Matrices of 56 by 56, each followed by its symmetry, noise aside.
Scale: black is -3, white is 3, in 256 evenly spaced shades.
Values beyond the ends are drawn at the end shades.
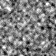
symmetric.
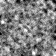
symmetric across the other diagonal.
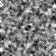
same after a half turn.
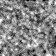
no symmetry.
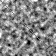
symmetric.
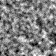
antisymmetric.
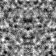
mirrored left to right.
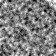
symmetric across the other diagonal.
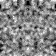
mirrored left to right.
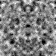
mirrored left to right.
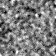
no symmetry.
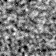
no symmetry.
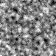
symmetric across the other diagonal.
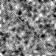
symmetric across the other diagonal.
